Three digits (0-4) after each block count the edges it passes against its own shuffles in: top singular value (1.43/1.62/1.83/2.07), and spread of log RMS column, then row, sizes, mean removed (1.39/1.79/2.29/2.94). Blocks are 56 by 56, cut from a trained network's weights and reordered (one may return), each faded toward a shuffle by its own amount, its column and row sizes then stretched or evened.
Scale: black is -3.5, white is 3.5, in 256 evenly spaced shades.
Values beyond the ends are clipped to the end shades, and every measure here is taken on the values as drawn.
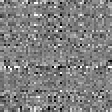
3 1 4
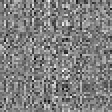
4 3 0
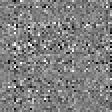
0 3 3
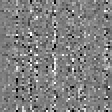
2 4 2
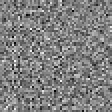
3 2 0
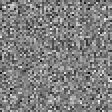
3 1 0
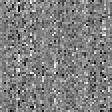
0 3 0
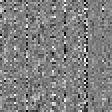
4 4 1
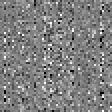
0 4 0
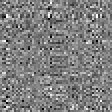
4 3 3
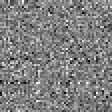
2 1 2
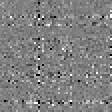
2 2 3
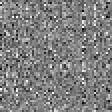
2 3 0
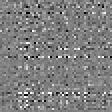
3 3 4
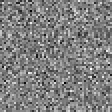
3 0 1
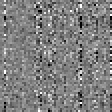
4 4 1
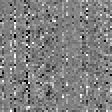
0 4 0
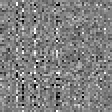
4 3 2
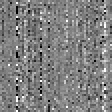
2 4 0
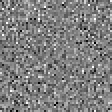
2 2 1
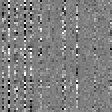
4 4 1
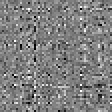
3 3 3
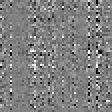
3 4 2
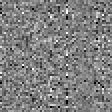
2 3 0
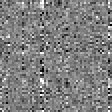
4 3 2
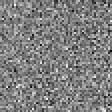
2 1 0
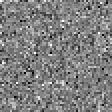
0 2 1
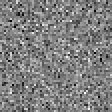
0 1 1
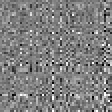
4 4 3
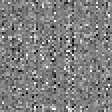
0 4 1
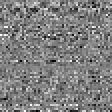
3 0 4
